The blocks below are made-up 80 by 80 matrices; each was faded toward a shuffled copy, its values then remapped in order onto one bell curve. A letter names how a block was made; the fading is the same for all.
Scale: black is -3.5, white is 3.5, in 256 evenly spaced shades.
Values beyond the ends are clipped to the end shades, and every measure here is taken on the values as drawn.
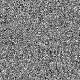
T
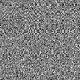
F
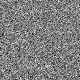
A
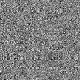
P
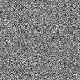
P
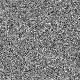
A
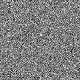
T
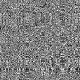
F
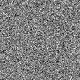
T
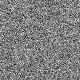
A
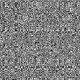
F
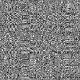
F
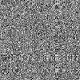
P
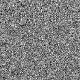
T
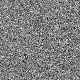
A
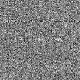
T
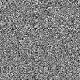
P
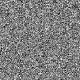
T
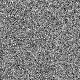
A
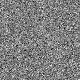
A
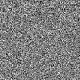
T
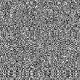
F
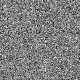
A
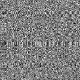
F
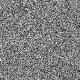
A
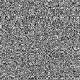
P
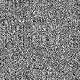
T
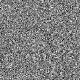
T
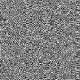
F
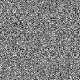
P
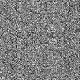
T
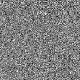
P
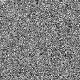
T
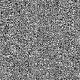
T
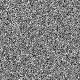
A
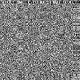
F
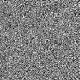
T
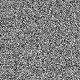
T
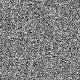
A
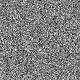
A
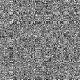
F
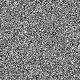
A
